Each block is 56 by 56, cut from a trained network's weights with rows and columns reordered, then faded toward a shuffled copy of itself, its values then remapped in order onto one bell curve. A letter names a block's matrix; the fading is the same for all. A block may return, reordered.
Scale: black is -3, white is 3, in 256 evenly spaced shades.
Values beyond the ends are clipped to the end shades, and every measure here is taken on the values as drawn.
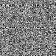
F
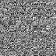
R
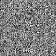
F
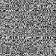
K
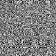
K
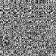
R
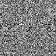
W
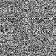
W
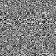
K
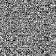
F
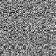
K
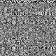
K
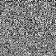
R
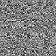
R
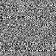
K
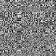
R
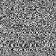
R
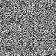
F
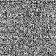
F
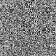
F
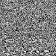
W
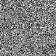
W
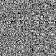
F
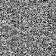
F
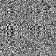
R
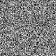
W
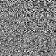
R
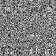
W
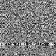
K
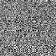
R
